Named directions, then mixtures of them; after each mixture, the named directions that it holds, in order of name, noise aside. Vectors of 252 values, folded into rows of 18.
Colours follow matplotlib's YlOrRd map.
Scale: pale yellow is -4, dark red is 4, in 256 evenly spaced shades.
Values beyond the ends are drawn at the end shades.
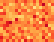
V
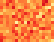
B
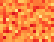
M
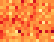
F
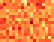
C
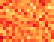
B, C, V.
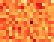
C.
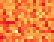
F, M, V.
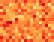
V.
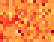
B, F, V.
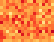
B, F.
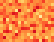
M.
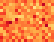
V.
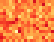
F, M, V.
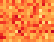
B, F, M.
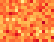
F, M.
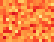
M.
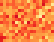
B, F, M.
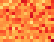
B, C, F.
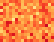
F, V.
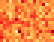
F, V.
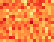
C.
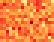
C.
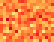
M.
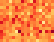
F.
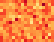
C, V.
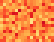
C, M.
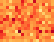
F.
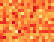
F, M.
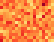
B, V.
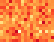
F.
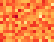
B, M.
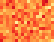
B.
